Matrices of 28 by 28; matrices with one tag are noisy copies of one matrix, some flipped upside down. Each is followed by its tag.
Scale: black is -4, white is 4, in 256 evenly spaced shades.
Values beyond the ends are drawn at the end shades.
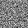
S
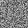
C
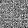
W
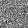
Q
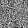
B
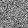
C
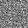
S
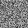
S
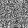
B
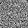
S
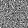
Q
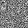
C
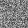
Q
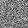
C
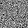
S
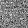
W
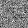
Q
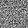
W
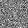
S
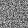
Q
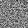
S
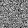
W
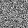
W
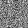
B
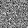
S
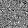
S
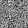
B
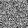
S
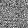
W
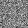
S
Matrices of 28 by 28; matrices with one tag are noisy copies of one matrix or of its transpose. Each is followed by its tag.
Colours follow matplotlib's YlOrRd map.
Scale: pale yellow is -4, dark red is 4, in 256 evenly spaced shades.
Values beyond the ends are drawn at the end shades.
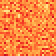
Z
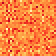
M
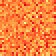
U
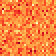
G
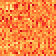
Z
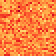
Z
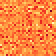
M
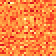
G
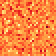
G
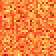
Z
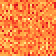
Z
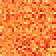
U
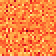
M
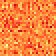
Z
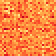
Z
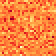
G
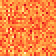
M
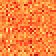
M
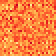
Z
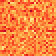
G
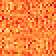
Z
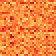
G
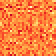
M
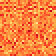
M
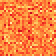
M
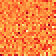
U
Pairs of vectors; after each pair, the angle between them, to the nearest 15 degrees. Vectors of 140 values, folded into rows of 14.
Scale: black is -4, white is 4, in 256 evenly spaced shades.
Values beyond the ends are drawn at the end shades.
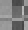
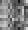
45 degrees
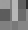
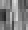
45 degrees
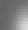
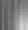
15 degrees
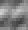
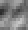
165 degrees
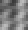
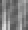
45 degrees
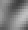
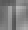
105 degrees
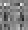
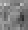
45 degrees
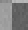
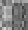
45 degrees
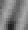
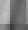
60 degrees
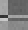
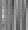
90 degrees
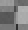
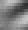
75 degrees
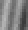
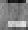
105 degrees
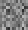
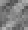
60 degrees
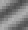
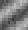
165 degrees
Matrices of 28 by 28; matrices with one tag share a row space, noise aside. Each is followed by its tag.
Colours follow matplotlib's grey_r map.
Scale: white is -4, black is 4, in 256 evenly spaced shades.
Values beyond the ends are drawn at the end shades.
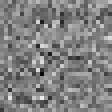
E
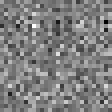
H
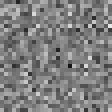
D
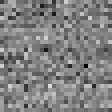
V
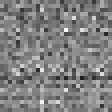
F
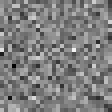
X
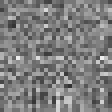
V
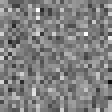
X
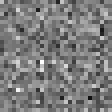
F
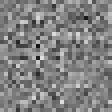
E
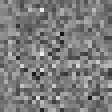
E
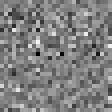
X
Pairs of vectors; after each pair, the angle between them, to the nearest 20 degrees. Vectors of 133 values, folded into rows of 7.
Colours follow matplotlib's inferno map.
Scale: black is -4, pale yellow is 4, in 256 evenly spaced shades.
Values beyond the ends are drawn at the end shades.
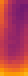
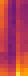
40 degrees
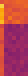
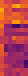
40 degrees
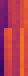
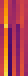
100 degrees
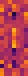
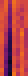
80 degrees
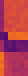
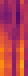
100 degrees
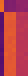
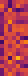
60 degrees
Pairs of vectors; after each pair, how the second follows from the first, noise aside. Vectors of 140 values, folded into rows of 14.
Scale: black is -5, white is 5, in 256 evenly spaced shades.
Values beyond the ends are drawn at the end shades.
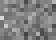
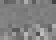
negated, partly zeroed.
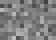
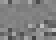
reversed, partly zeroed.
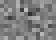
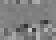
reversed, partly zeroed.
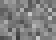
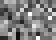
scaled up.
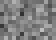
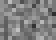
reversed.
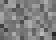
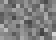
negated.
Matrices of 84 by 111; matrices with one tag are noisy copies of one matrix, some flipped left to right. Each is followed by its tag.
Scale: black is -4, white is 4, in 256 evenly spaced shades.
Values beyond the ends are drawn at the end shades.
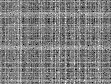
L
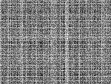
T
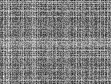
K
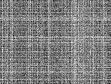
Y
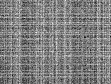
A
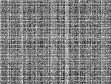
T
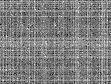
K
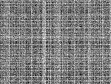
T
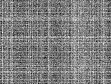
Y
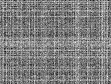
K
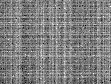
A
